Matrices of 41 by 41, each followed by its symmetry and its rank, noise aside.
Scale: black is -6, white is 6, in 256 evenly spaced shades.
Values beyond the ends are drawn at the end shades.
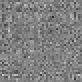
antisymmetric, rank six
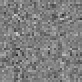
no symmetry, rank six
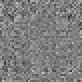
no symmetry, rank seven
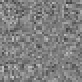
antisymmetric, rank six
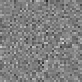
antisymmetric, rank six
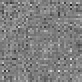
symmetric, rank six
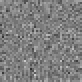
no symmetry, rank eight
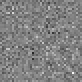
symmetric, rank eight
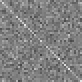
symmetric, rank eight
